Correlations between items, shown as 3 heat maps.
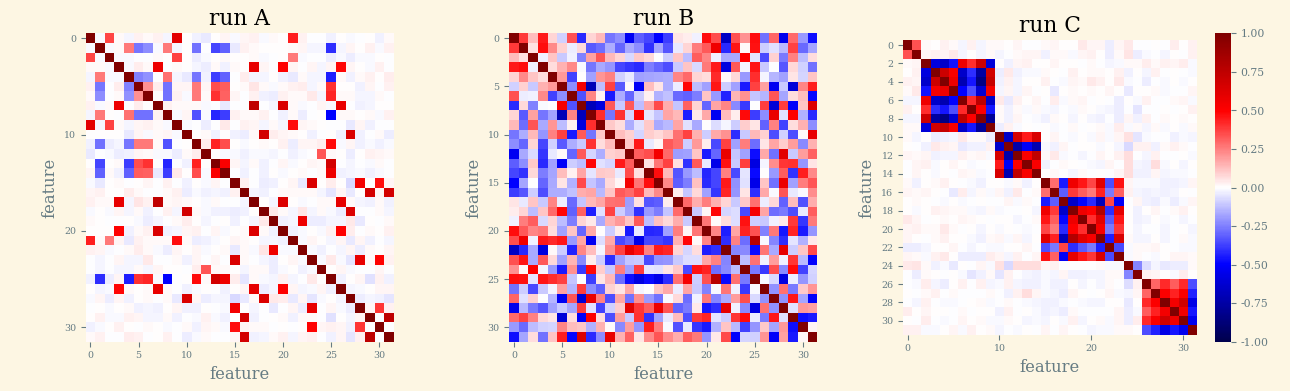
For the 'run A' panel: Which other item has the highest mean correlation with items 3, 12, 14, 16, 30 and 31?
29
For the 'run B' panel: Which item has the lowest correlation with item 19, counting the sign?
30
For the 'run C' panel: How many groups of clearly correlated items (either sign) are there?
6
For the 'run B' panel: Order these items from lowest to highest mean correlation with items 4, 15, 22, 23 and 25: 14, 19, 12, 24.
24, 14, 19, 12
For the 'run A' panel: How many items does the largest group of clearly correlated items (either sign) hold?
9
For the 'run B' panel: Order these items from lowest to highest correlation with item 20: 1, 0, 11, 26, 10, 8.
26, 10, 11, 8, 1, 0
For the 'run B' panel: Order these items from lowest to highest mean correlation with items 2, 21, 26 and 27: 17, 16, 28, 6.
28, 16, 6, 17
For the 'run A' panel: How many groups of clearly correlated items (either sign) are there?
8
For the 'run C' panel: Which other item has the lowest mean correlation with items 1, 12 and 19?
11
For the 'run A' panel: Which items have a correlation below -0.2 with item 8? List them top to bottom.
5, 6, 11, 13, 14, 25
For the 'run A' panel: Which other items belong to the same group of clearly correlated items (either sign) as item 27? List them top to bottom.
10, 18
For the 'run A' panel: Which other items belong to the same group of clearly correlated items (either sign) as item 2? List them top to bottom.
0, 9, 21
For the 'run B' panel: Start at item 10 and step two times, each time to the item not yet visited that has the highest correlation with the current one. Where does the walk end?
7
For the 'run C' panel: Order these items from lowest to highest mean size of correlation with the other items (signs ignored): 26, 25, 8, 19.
25, 26, 19, 8
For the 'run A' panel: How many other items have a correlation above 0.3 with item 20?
4
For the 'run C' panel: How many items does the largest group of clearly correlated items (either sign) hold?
9
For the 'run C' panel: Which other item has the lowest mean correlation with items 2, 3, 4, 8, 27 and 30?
31
